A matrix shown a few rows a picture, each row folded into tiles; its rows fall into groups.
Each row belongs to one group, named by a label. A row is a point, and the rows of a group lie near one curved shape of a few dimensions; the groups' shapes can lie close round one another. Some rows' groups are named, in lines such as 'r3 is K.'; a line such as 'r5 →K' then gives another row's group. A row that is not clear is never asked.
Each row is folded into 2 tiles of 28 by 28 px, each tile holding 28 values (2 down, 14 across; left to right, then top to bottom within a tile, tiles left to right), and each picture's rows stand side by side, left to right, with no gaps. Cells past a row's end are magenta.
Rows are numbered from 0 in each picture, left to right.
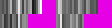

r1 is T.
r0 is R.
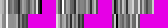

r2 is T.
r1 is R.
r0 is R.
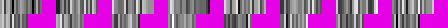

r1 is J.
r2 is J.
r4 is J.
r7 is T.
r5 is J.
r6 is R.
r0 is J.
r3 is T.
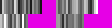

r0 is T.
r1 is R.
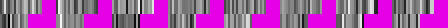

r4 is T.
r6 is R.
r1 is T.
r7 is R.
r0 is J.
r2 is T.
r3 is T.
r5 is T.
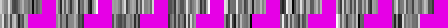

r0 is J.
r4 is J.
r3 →R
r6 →R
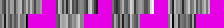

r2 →R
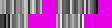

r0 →J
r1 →T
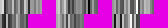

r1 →J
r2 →J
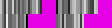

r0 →R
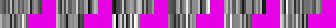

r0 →T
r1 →R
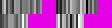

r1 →T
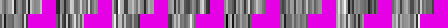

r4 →J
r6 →J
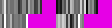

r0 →T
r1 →T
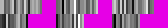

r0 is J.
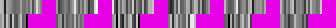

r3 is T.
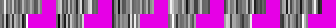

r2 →R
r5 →R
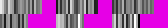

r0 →J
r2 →T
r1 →T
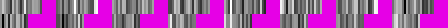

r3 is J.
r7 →J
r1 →R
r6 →R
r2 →T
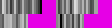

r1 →T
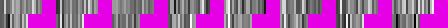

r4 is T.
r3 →R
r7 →T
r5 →T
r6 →J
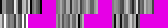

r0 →T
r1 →T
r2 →J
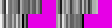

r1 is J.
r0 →R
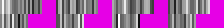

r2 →R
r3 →R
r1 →R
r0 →J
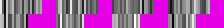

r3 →T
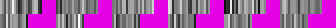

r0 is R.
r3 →J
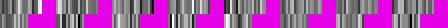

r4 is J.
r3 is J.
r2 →R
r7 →J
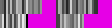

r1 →R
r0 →T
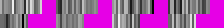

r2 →R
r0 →T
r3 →R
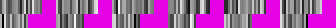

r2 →R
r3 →R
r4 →J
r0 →J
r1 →R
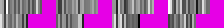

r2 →J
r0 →R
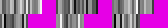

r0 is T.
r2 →J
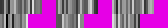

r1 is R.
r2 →R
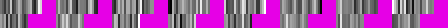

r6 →T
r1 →R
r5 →R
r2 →J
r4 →R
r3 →J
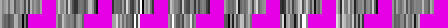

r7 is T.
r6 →R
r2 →T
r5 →T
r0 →T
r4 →J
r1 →R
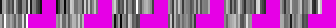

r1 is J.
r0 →T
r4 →R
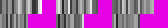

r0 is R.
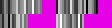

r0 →J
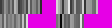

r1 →J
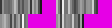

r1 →R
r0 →T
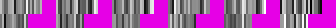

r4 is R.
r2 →R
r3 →J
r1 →R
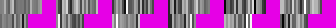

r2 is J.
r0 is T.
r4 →T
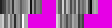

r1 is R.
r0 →T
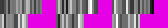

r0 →T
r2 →T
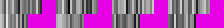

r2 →T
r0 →R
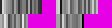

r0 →T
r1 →J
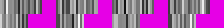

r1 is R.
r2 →J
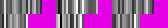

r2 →R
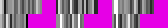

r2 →T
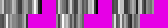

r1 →R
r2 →J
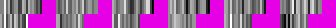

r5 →J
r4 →R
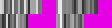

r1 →T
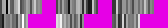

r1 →J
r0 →R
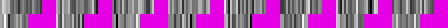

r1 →R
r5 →T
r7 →T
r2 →T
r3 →T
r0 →T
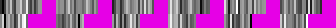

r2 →J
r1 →T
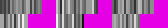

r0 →T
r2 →T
